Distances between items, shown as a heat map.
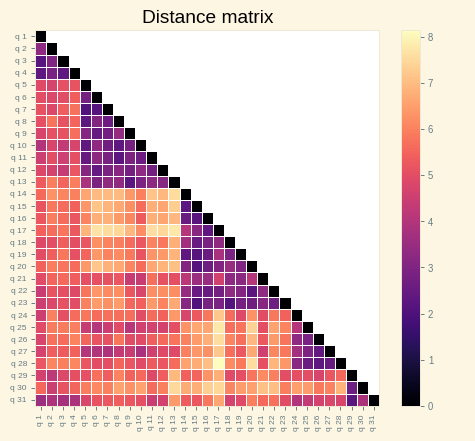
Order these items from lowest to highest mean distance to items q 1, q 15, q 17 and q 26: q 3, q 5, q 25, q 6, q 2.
q 3, q 2, q 25, q 5, q 6
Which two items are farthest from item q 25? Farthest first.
q 17, q 20
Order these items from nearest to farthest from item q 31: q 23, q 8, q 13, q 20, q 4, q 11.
q 4, q 11, q 23, q 8, q 20, q 13
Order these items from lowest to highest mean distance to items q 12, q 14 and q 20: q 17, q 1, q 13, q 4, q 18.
q 18, q 17, q 1, q 4, q 13
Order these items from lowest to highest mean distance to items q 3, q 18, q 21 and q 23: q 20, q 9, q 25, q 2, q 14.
q 20, q 14, q 2, q 9, q 25
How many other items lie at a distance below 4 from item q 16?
9
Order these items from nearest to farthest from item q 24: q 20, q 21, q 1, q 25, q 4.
q 25, q 1, q 21, q 4, q 20
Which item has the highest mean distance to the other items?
q 30
